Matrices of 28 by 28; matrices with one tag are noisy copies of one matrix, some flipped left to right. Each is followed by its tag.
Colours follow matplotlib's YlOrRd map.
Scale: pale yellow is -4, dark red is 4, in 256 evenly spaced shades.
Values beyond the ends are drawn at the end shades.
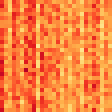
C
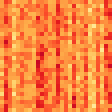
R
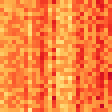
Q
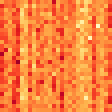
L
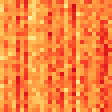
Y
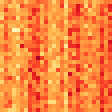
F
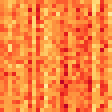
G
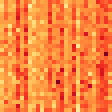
Y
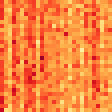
C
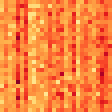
Y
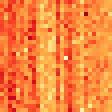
Q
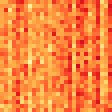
C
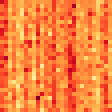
R
